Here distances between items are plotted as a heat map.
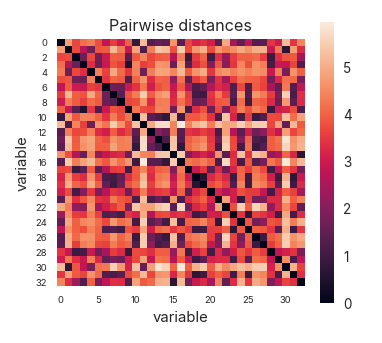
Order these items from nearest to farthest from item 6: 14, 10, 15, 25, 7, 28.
25, 7, 28, 15, 10, 14
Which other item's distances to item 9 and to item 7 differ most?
3
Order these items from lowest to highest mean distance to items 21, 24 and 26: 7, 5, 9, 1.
5, 9, 7, 1
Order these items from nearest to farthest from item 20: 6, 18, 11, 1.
6, 18, 1, 11
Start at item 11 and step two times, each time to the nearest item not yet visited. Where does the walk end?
30
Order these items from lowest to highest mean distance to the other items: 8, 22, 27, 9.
9, 8, 27, 22
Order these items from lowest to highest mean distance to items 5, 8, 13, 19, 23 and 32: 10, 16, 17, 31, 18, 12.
18, 31, 17, 12, 10, 16
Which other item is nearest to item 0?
10
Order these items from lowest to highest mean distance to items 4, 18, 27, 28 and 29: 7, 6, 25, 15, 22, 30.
6, 25, 7, 15, 22, 30
